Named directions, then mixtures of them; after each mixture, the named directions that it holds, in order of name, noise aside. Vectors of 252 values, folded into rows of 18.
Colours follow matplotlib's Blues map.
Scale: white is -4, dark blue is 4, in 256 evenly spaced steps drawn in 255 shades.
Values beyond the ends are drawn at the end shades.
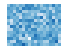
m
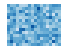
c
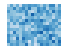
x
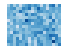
c, m, x.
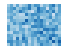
c, x.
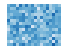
c, m, x.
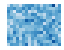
m, x.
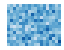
m, x.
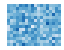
c, m, x.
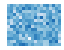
m.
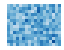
c, x.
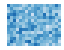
c, x.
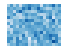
c, m, x.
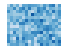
x.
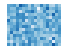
c, x.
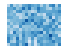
m, x.
